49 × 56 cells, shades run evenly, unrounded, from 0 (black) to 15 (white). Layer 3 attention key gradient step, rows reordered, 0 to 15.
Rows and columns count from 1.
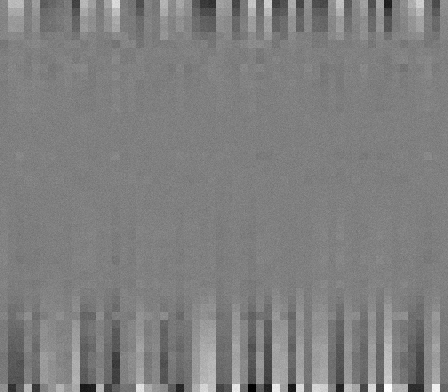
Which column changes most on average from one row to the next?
15
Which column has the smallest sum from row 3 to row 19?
49
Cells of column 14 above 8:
4
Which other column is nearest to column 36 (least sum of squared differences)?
25
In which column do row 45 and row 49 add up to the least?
32
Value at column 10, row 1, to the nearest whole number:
4
